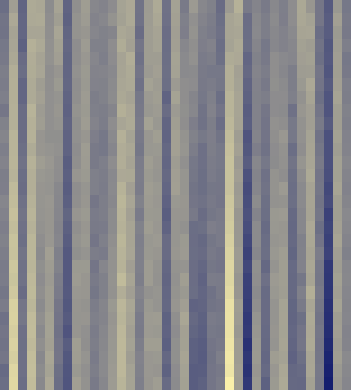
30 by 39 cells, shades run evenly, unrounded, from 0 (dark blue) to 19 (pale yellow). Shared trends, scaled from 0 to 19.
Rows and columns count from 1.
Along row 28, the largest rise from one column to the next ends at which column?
38
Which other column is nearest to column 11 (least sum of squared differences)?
24
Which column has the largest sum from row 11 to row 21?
26
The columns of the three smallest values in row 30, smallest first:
37, 28, 8
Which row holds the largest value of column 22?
1
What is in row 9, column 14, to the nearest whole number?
13
